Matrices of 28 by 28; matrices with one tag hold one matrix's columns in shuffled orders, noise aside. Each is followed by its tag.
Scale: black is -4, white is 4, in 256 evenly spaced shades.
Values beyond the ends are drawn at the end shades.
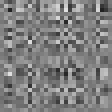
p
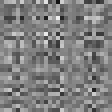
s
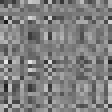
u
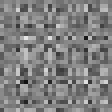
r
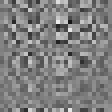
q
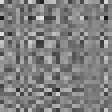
s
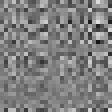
q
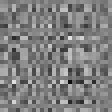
r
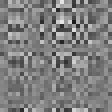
q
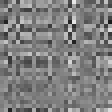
q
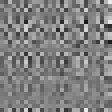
q
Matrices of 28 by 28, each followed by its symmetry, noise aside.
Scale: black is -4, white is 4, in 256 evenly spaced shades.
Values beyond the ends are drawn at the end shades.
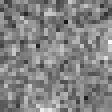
symmetric.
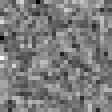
symmetric.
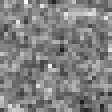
no symmetry.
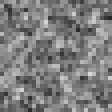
same after a half turn.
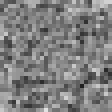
symmetric.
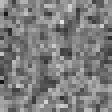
same after a half turn.
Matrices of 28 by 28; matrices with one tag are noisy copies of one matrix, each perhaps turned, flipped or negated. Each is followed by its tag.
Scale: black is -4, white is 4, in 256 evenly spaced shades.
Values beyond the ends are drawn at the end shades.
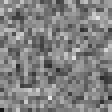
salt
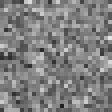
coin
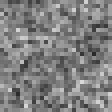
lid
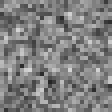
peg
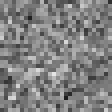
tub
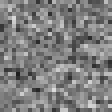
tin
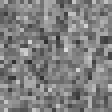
tin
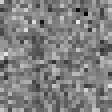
coin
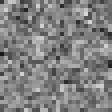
coin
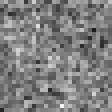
lid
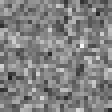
peg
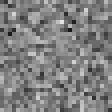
tub
